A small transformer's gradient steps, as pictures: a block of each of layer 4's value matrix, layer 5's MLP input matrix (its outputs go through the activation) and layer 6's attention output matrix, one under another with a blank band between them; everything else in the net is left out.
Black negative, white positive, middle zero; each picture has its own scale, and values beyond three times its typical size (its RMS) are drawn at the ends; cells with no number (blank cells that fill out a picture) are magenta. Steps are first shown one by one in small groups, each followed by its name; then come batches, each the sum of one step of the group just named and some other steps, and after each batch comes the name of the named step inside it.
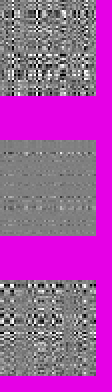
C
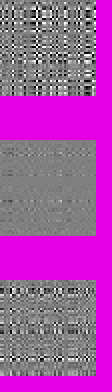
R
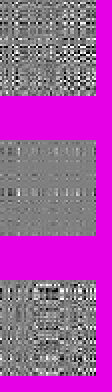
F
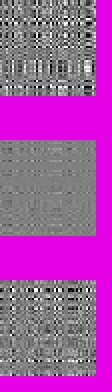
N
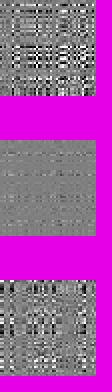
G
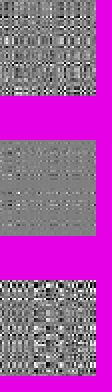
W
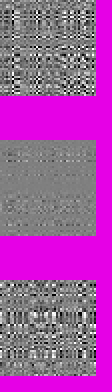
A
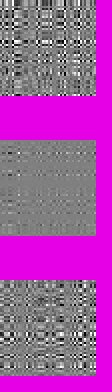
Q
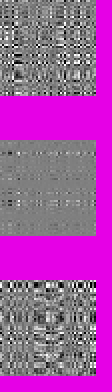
W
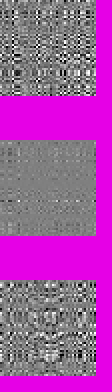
A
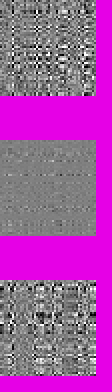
G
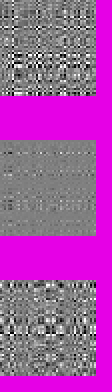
W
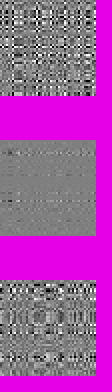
R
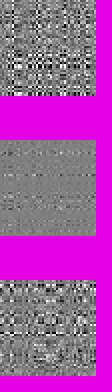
C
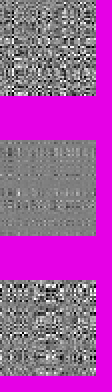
F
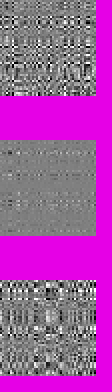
W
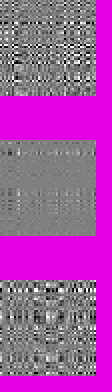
F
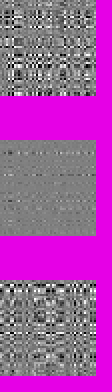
C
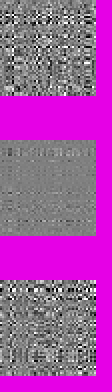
N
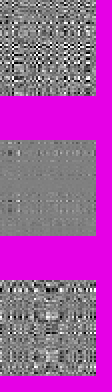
G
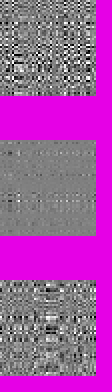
F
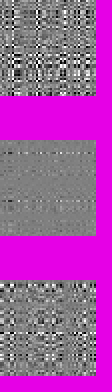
C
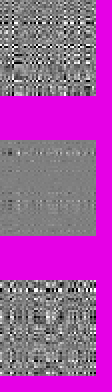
N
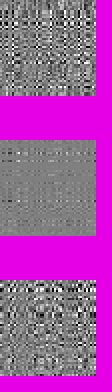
N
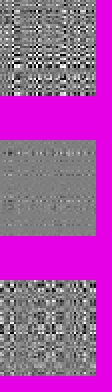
G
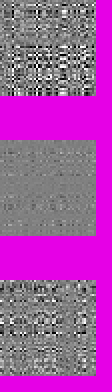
G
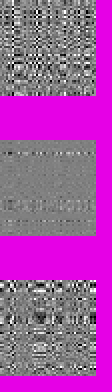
C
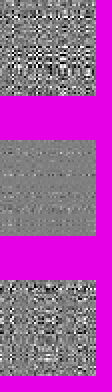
G
